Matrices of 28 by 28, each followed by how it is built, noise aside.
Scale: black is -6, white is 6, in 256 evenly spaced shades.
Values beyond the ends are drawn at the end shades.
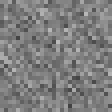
Toeplitz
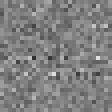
uneven rows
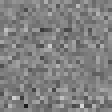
uneven rows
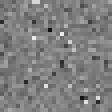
sparse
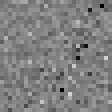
sparse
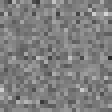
uneven rows
